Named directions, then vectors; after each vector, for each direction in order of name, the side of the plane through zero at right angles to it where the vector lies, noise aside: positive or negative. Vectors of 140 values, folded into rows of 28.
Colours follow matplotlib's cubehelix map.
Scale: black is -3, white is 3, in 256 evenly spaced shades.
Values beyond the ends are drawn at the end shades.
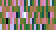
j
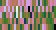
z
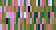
positive, positive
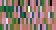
negative, negative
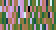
positive, positive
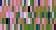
positive, positive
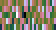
negative, positive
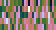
negative, negative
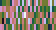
positive, positive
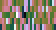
negative, positive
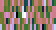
positive, negative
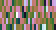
negative, positive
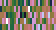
negative, negative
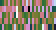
negative, positive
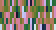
positive, negative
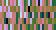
positive, positive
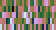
positive, negative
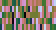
negative, positive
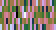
positive, negative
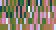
negative, negative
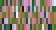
negative, positive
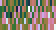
negative, negative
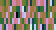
positive, negative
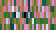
negative, positive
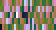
negative, positive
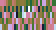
positive, negative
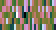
negative, positive
